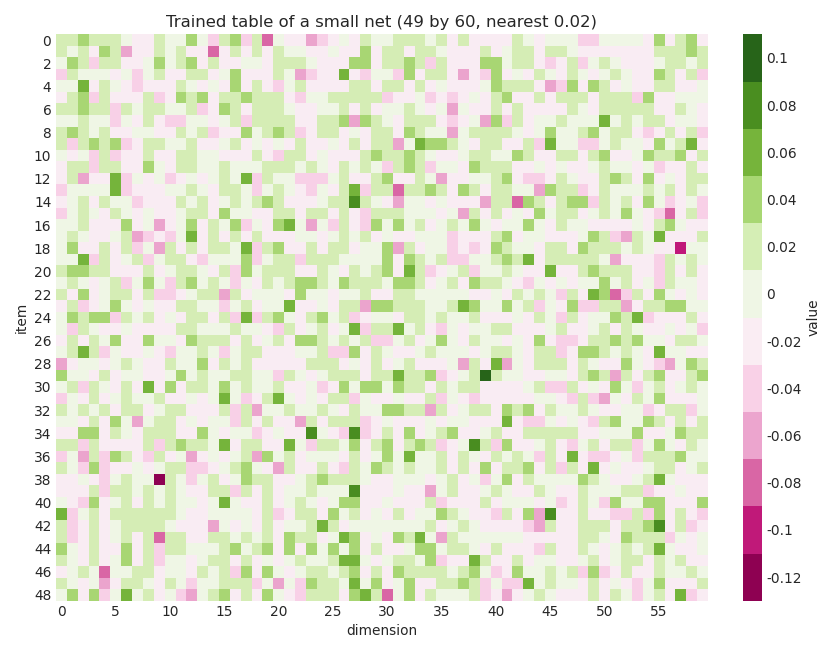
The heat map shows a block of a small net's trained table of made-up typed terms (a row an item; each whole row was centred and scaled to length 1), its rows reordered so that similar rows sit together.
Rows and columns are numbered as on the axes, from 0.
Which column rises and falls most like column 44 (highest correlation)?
13
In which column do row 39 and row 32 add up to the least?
34
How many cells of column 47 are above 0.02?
4
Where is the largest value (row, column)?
29, 39
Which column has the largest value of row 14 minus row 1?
27
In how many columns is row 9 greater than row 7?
26
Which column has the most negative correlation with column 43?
52
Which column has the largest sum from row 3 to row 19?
40
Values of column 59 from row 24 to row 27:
-0.02 -0.04 0 -0.02
